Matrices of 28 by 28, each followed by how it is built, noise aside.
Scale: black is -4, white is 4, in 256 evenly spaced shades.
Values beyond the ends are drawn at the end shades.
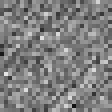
Hankel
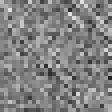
Toeplitz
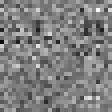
low rank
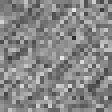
Hankel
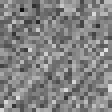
Hankel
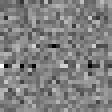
uneven rows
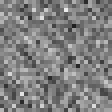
Toeplitz
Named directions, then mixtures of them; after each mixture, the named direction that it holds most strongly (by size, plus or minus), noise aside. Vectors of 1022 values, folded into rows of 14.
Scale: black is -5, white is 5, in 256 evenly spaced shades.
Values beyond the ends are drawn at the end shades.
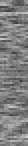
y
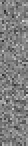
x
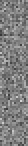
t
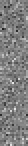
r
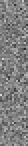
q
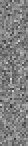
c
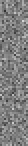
x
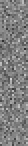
c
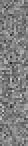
c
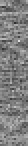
y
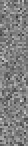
t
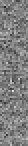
c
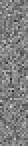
c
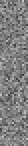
q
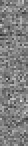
t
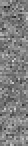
r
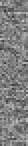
x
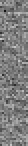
x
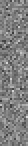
c
